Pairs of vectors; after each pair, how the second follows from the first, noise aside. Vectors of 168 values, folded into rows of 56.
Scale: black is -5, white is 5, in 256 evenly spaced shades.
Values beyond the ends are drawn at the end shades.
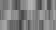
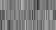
wrapped around, partly zeroed.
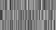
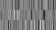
wrapped around, partly zeroed.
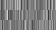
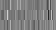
partly zeroed.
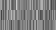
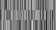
wrapped around.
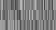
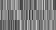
negated.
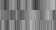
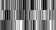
reversed, negated, scaled up.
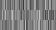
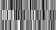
reversed, negated, scaled up.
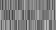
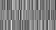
shuffled.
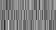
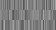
wrapped around, shrunk.
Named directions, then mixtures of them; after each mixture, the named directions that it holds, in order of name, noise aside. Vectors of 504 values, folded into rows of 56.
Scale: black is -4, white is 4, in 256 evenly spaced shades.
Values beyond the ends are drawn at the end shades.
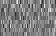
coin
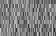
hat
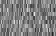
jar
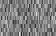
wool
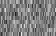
coin, jar, wool.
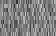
coin, hat, jar.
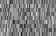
hat, jar, wool.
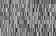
hat.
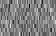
coin, hat, wool.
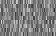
coin, jar.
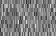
hat, jar, wool.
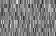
coin, hat, jar.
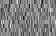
coin, hat, wool.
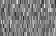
coin.
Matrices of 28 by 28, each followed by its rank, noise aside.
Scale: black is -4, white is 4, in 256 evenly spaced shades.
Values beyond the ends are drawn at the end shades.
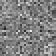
six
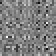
six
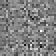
six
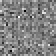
eight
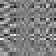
two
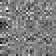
four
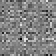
four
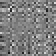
three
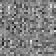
eight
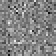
eight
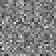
six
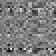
four
